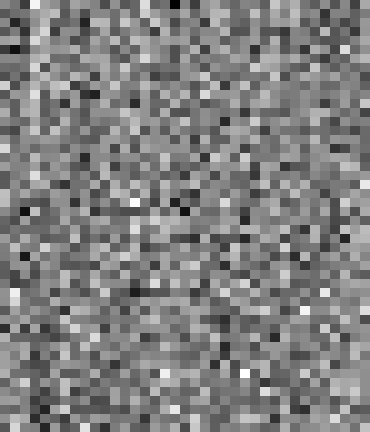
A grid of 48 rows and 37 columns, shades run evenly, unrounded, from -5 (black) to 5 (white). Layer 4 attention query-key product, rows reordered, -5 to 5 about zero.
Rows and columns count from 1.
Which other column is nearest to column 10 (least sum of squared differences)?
22
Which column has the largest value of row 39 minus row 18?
9
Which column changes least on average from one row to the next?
30
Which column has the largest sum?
17
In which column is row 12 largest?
37
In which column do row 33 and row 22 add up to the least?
20
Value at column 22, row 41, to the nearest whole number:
-3
